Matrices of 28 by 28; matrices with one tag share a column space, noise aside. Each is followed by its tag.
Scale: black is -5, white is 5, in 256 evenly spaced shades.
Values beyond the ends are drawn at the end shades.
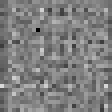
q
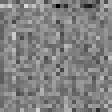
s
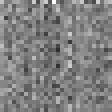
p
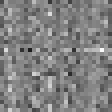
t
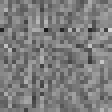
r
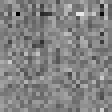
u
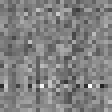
q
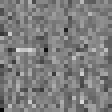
t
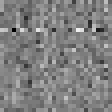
r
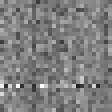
q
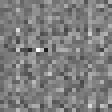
t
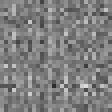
q
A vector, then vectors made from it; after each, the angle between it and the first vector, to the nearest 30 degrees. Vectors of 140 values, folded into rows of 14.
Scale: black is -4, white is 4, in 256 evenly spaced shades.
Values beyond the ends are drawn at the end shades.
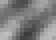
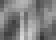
150 degrees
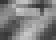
150 degrees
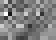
60 degrees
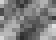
30 degrees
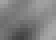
60 degrees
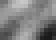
150 degrees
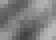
30 degrees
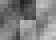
60 degrees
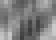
30 degrees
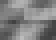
150 degrees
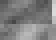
120 degrees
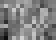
120 degrees
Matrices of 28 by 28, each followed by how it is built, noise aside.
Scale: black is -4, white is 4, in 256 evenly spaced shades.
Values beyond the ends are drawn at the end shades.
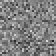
noise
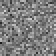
noise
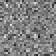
low rank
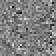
uneven columns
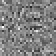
low rank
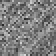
Hankel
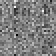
low rank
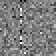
uneven columns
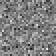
noise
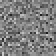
low rank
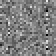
uneven columns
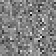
uneven columns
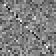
diagonal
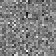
uneven columns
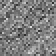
Hankel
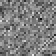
Hankel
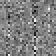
uneven columns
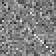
diagonal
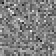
diagonal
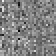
uneven columns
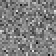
noise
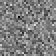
noise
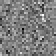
uneven columns
